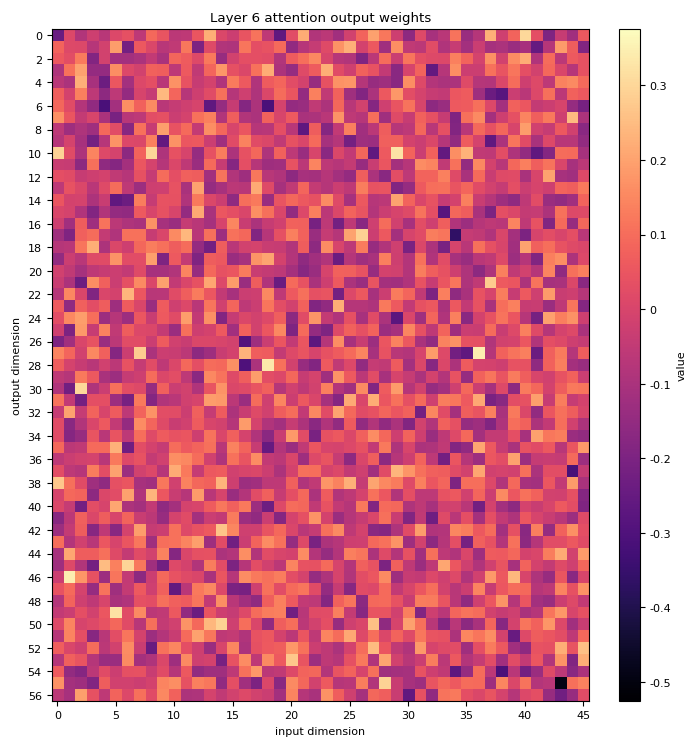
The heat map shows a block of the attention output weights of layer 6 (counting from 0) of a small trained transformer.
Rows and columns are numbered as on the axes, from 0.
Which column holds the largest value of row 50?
14
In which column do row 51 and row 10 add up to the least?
39
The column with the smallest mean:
22
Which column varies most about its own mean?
5
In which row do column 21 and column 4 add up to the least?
6
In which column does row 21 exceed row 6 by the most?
13
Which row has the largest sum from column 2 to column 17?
50
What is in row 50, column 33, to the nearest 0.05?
-0.2
